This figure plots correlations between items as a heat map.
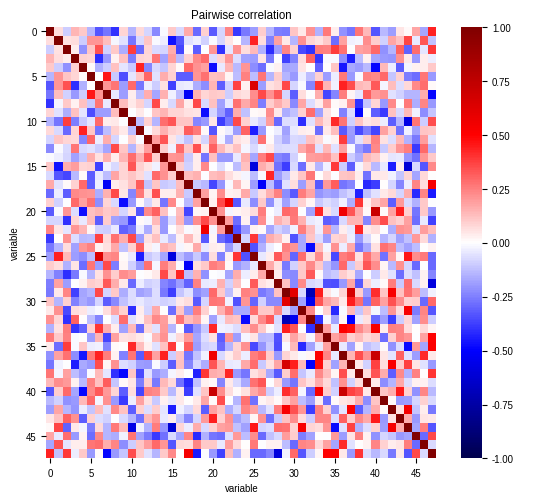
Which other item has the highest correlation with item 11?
4
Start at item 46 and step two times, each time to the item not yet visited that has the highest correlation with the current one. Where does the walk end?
40
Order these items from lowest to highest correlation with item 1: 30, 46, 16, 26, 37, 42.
16, 30, 37, 26, 42, 46
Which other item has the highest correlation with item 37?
29
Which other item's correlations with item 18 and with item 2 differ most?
47
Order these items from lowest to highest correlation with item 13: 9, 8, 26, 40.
26, 9, 40, 8
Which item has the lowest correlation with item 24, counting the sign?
32
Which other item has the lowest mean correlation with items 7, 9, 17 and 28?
38
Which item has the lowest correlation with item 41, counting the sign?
9
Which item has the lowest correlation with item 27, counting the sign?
2
